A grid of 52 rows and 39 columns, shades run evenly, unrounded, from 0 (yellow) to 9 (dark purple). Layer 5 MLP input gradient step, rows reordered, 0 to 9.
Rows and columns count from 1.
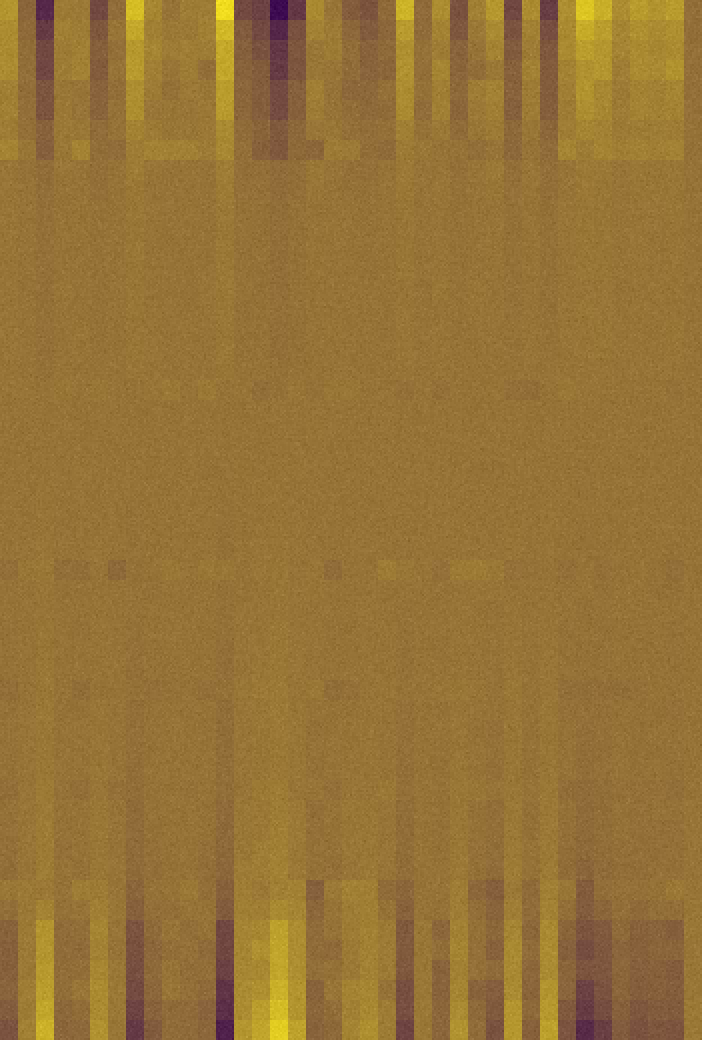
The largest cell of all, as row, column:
1, 16
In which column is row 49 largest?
13
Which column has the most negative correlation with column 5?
22
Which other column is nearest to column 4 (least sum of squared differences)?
11
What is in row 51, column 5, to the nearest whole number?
5
